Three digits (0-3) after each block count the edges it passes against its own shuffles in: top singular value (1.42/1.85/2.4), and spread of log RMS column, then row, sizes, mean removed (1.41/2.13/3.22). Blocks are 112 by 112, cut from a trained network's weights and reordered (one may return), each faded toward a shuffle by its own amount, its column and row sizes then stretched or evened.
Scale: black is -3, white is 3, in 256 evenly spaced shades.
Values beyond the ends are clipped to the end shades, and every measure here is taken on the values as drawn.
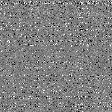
0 1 3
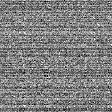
3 2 0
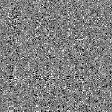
2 2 1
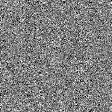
0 1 1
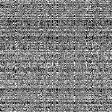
3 3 1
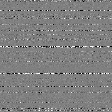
2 0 3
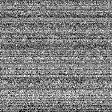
3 1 2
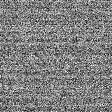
1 0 0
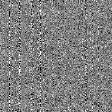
0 3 1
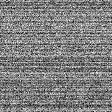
3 0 1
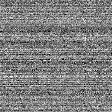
3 1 2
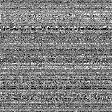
3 1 3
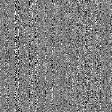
1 3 0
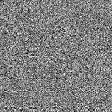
2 0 1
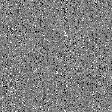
1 2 0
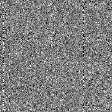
1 2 1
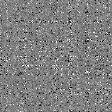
0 2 2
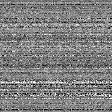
3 0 3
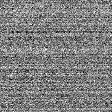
2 1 1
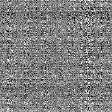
2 3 0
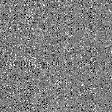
2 2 1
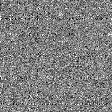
1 0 2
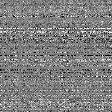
2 2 3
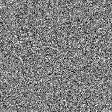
1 0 1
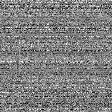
2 0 3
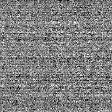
2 2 1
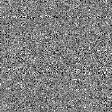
0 2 2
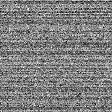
3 0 1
